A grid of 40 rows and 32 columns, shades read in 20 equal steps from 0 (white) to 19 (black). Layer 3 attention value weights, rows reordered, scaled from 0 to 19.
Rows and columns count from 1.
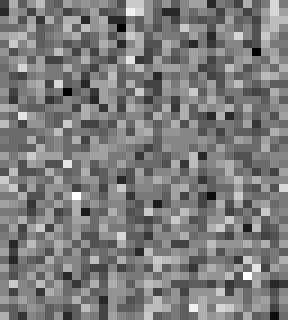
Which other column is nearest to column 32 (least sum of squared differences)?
6
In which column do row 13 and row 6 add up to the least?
12
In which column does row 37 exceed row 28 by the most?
26
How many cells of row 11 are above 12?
5
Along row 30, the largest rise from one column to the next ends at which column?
15
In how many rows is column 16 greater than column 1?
22
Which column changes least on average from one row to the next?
13
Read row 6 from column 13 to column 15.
8 16 9
